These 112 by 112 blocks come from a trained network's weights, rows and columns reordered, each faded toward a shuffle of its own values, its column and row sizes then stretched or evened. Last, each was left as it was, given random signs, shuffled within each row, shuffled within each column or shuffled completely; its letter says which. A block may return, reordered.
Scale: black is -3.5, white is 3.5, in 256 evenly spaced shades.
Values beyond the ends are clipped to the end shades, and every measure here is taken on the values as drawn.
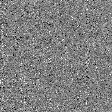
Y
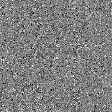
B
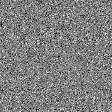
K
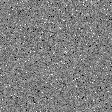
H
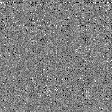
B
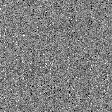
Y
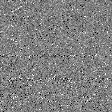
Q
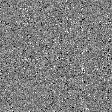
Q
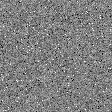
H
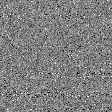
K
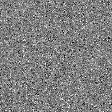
Q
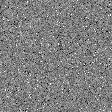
H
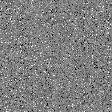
Y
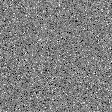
H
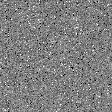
Y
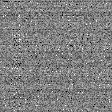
B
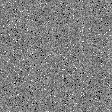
Y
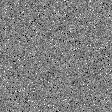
H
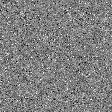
K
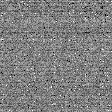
B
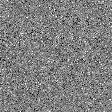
K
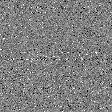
K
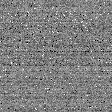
K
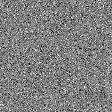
K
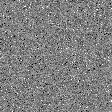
H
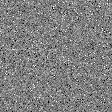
H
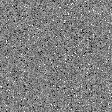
Y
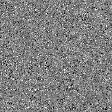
Q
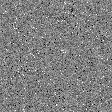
H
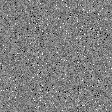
Y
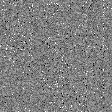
Y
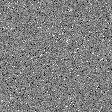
H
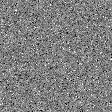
H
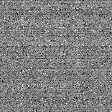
B
